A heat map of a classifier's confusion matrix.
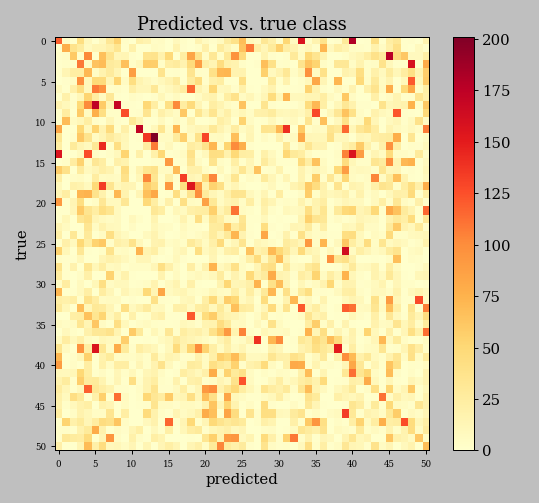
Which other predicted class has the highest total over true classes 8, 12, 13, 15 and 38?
5
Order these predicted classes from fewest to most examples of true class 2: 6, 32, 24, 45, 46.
32, 46, 6, 24, 45
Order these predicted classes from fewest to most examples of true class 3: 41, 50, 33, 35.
41, 33, 35, 50
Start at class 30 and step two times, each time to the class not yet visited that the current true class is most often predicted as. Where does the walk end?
37
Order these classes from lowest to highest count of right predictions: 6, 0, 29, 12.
29, 6, 0, 12
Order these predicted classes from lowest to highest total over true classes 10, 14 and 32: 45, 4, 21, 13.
13, 21, 45, 4
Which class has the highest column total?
39
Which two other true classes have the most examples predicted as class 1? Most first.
10, 47
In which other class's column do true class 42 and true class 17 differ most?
25
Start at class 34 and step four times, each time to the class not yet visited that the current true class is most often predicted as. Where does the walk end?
48
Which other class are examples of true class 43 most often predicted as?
4
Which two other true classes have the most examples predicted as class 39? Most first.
26, 46
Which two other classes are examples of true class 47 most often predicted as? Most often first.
15, 35
